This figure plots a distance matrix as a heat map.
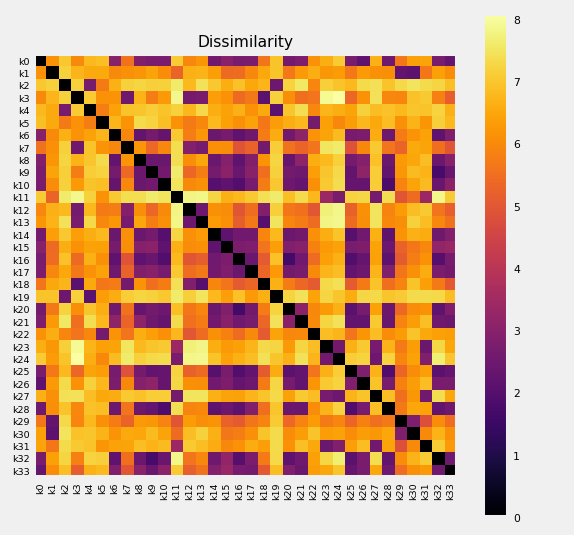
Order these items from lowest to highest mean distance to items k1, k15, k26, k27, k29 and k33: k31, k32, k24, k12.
k32, k31, k24, k12
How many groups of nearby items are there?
6
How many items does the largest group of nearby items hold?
16
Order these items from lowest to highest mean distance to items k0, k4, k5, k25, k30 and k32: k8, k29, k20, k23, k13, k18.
k20, k8, k29, k18, k13, k23
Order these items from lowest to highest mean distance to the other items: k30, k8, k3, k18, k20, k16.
k16, k20, k8, k18, k3, k30
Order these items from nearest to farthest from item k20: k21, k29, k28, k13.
k28, k21, k29, k13
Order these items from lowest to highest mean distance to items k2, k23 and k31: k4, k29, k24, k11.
k24, k11, k4, k29
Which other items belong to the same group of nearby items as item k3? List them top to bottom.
k7, k12, k13, k18
